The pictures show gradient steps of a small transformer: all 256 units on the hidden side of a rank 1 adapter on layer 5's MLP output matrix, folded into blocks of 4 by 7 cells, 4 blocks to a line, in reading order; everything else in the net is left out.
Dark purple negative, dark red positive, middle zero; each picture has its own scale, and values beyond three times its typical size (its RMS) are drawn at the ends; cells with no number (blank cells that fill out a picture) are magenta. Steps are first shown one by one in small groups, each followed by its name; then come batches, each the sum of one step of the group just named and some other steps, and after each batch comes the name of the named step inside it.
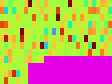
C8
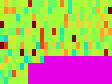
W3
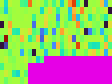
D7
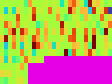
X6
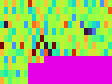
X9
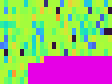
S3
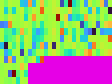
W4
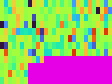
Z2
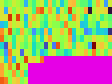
S3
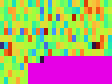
Z2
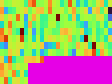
C8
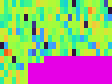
Z2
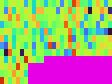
S3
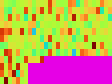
C8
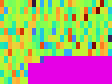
C8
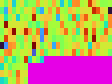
X6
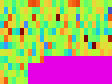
C8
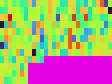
D7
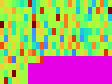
W3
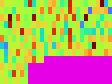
W4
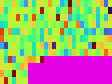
W4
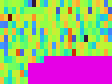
S3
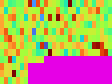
C8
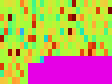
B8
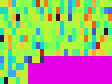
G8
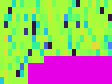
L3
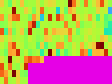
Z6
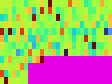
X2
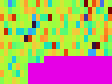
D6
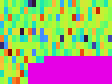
B8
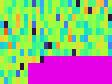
L3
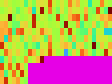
X2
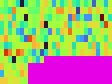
B8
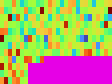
B8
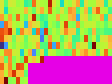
X2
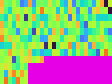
X2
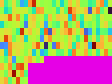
Z6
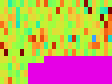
D6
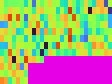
Z6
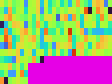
G8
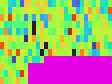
D6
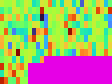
B8
